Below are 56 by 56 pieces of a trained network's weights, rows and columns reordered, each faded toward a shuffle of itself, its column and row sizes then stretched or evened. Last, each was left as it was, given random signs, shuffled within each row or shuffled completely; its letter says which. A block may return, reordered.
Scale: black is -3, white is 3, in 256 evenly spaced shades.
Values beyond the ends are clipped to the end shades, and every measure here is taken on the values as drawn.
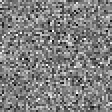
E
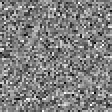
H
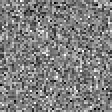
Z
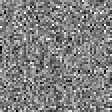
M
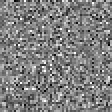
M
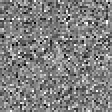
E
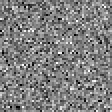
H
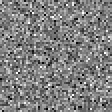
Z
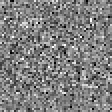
H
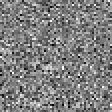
M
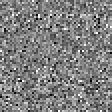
H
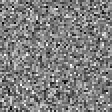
Z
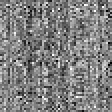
M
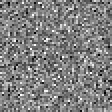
Z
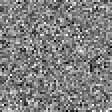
H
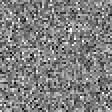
Z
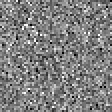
Z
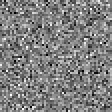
H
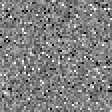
Z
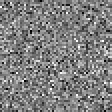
H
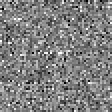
H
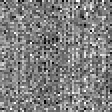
M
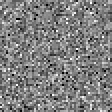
Z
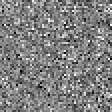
E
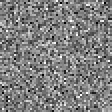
Z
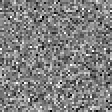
H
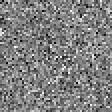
Z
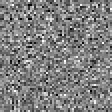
M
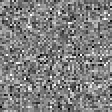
M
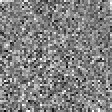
E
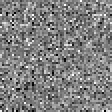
E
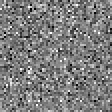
E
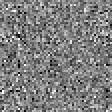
E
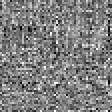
M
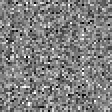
E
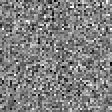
H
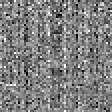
M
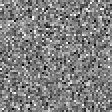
Z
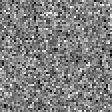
Z
